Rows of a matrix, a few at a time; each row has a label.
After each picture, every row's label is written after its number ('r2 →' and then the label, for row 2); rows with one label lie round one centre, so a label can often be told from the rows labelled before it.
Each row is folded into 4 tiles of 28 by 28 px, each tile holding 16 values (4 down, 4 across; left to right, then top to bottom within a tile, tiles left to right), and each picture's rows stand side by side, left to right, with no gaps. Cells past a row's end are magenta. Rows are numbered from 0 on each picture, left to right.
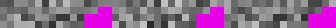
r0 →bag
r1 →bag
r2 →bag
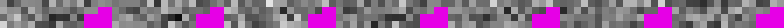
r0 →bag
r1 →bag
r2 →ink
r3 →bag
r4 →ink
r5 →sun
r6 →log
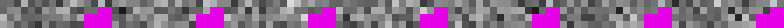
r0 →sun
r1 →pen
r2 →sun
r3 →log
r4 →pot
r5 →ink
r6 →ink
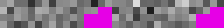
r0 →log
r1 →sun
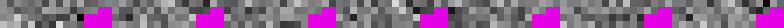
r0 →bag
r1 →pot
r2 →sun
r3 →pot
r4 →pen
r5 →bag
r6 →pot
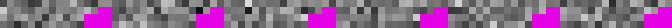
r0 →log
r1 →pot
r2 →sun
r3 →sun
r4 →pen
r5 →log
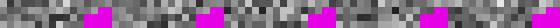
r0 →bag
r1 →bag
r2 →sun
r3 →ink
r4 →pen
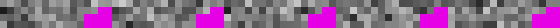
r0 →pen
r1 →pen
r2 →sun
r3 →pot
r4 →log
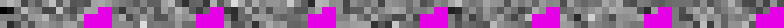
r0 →pen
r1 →pot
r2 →pen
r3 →bag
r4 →pen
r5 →pot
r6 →pot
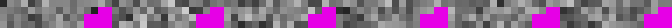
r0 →ink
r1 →pot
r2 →log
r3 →pen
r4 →log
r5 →pen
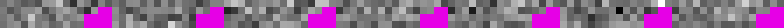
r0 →pot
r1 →bag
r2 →pen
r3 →sun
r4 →sun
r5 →ink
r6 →sun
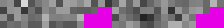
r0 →sun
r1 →ink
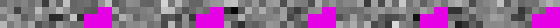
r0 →bag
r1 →bag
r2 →pen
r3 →bag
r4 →pen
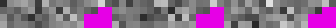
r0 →ink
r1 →ink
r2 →ink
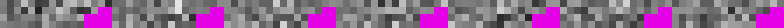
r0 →sun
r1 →bag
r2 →bag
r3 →bag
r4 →bag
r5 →bag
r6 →ink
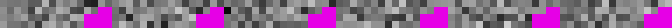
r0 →log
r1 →pot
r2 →sun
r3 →bag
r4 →bag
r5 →log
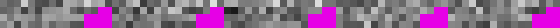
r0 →sun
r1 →sun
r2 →pen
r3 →log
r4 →sun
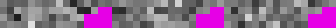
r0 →pot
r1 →pen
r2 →log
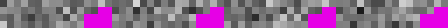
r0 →ink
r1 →sun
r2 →ink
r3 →sun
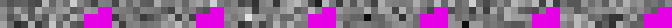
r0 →log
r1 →ink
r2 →log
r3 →ink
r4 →sun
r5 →bag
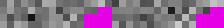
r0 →ink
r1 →ink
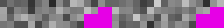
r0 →log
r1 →log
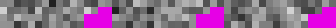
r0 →log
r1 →sun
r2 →pot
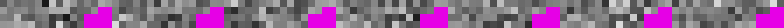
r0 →bag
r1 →bag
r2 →pen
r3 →bag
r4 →bag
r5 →bag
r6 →ink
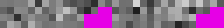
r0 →pot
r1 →sun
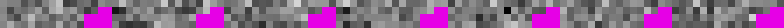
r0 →pot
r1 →pen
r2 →sun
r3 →pen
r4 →ink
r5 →log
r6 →sun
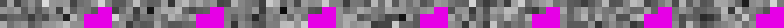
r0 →ink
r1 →sun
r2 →ink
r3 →bag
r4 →sun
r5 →log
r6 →ink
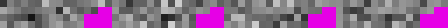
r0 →ink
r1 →bag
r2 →bag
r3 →bag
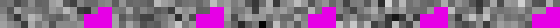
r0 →pot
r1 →ink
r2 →log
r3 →bag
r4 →log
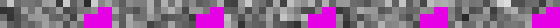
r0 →pen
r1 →bag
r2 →sun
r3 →pen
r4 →pot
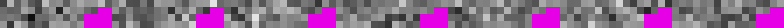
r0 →ink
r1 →ink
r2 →pot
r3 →bag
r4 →pen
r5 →pot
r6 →bag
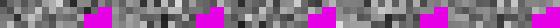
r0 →pot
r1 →bag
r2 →log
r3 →bag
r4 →bag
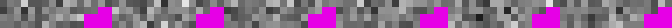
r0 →sun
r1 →log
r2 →pen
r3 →sun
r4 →ink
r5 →ink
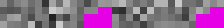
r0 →bag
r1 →pen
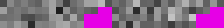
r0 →ink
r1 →sun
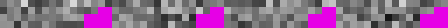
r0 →sun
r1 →bag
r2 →log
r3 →bag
